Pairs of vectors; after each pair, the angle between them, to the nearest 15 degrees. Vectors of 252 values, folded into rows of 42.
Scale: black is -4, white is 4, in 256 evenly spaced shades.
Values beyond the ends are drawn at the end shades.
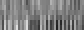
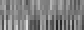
15 degrees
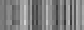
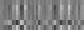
75 degrees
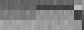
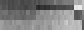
30 degrees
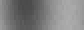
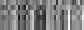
75 degrees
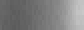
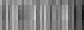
120 degrees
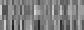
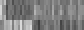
45 degrees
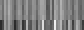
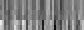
165 degrees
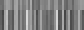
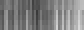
60 degrees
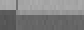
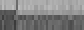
15 degrees
